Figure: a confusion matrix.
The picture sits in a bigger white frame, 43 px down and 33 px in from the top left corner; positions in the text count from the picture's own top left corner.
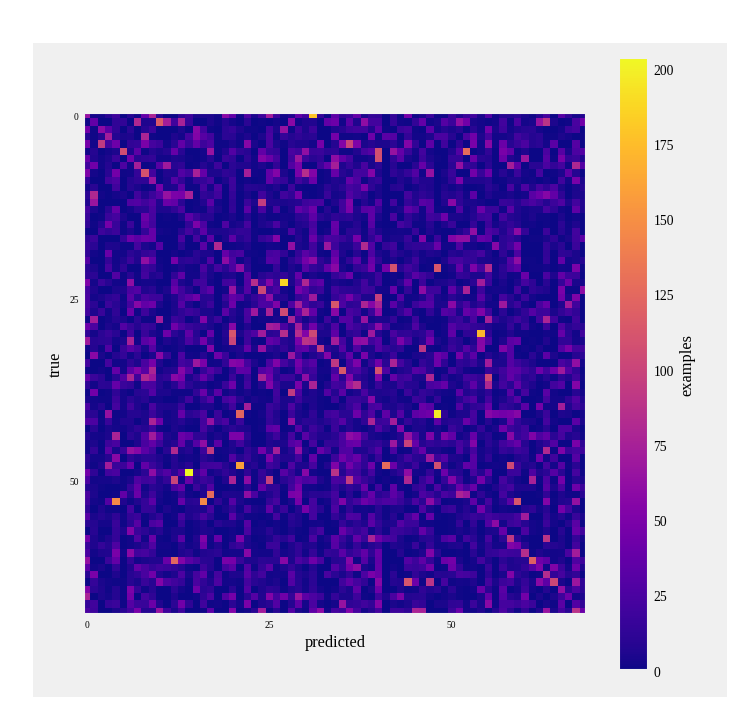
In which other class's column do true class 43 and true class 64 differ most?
44
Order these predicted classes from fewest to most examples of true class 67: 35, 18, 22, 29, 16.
18, 16, 29, 22, 35
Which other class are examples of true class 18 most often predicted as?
38
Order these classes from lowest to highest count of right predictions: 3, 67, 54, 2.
67, 54, 2, 3
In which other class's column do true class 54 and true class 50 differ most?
12
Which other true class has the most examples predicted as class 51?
52
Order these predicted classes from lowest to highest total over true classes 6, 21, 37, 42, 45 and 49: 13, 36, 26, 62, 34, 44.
62, 26, 13, 36, 44, 34
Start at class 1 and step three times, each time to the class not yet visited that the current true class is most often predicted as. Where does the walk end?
28
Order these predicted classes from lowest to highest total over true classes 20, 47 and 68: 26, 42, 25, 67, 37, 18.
18, 42, 26, 25, 37, 67
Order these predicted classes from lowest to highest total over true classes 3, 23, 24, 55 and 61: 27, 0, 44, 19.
19, 44, 0, 27
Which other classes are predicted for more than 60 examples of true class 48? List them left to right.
3, 21, 41, 58
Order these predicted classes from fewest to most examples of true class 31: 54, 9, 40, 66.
66, 40, 9, 54
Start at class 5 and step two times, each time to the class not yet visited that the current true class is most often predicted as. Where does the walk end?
17
